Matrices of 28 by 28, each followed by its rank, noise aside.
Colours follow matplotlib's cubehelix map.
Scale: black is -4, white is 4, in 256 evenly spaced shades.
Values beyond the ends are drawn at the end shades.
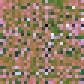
six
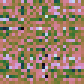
four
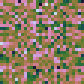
eight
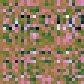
three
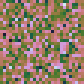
eight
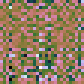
three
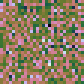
eight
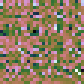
six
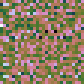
eight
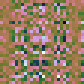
three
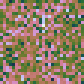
eight
